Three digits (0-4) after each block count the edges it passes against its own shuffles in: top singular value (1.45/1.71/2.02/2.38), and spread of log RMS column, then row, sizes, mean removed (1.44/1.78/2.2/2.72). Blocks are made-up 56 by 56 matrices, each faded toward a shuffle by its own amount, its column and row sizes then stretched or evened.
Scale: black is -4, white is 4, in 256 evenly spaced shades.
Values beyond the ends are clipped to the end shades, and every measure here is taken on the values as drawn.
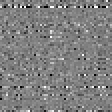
3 0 4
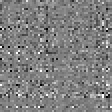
1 3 4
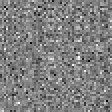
3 0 1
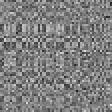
4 0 3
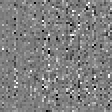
1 4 0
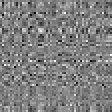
4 1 4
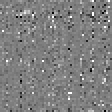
1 3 1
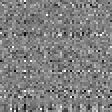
3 1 4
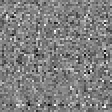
1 2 2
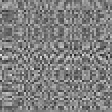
4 0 4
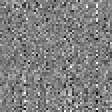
3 3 1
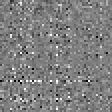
2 3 3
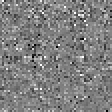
2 2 2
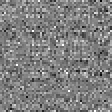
3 0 2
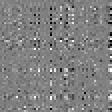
4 3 3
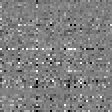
2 2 4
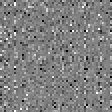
3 3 0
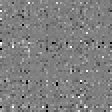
1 2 2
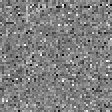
0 0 2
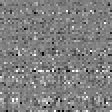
2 0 4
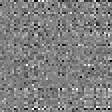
4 2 3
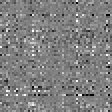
1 3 4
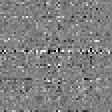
2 2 4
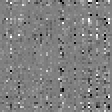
1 4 2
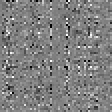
3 4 2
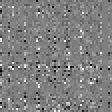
0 4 3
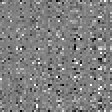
2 4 3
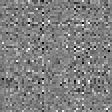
3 3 2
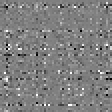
1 3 4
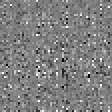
0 4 3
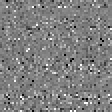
1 0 3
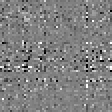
1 3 4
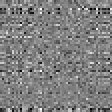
4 2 4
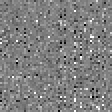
1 3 1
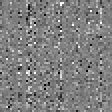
2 4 0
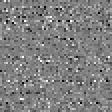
1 0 3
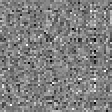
3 2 1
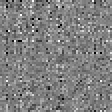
2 2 2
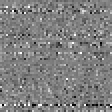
2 1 4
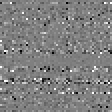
2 1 4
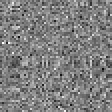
3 0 0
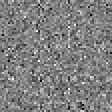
2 1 0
